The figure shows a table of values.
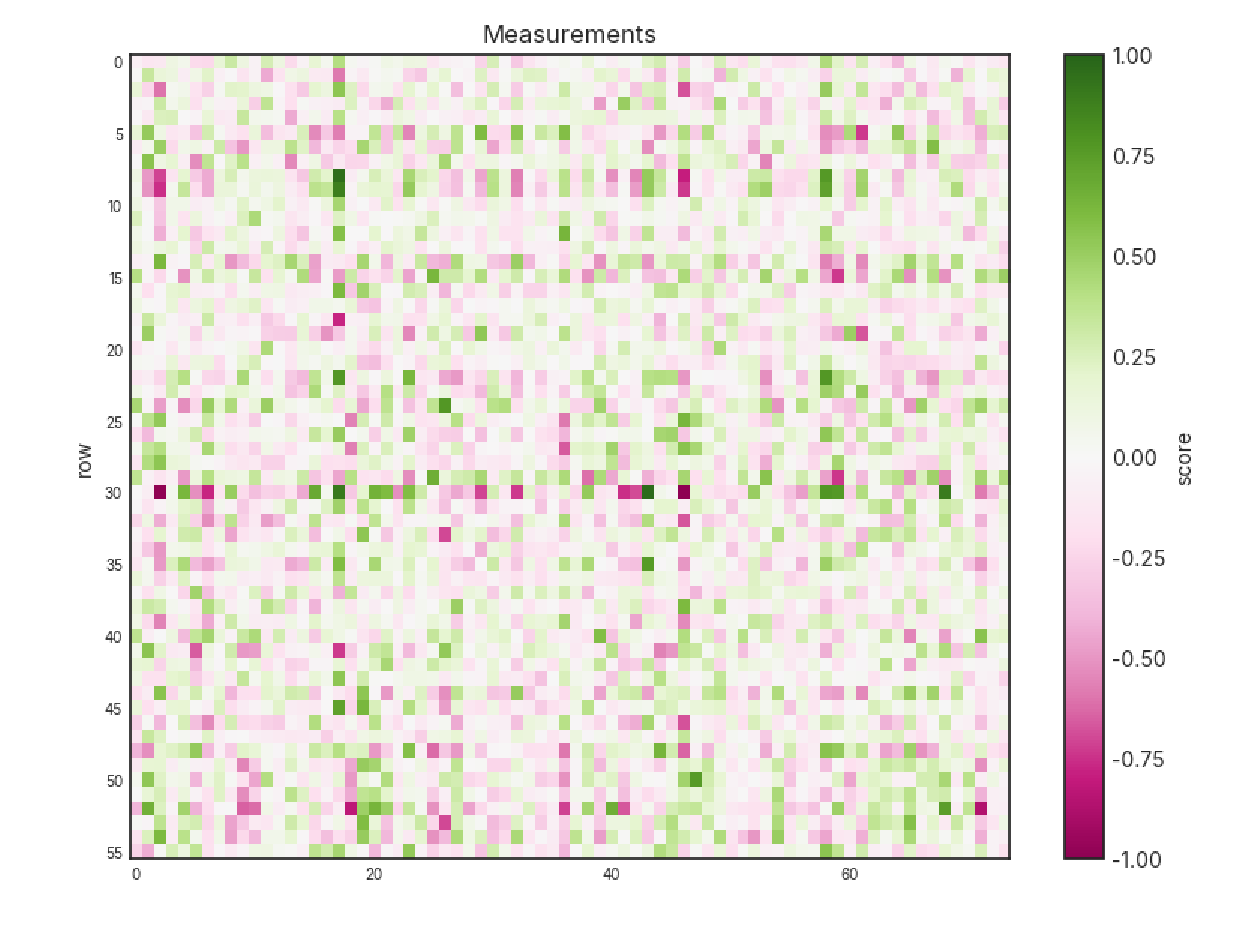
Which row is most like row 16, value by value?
45
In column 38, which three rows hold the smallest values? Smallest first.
29, 15, 37
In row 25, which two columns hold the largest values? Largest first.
46, 2
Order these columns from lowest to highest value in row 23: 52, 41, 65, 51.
41, 65, 51, 52
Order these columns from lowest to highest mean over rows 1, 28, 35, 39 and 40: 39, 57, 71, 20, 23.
71, 57, 23, 20, 39
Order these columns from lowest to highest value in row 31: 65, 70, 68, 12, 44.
70, 12, 44, 68, 65
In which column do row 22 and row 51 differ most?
58
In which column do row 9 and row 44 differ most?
2
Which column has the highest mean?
17
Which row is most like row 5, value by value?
19
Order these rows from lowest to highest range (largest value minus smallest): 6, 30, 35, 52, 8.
6, 35, 52, 8, 30
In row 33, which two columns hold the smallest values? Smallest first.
26, 8
